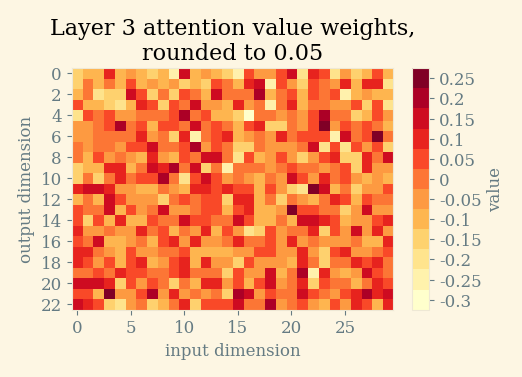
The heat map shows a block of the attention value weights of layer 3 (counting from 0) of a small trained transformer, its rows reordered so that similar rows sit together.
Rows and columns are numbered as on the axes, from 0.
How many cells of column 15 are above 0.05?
6
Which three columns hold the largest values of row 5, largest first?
23, 4, 11
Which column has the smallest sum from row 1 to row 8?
18
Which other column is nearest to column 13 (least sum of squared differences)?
5
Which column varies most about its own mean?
15
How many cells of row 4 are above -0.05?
18
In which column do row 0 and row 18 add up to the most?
10
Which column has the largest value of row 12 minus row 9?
12
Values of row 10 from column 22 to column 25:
-0.05 0.1 0 0.05
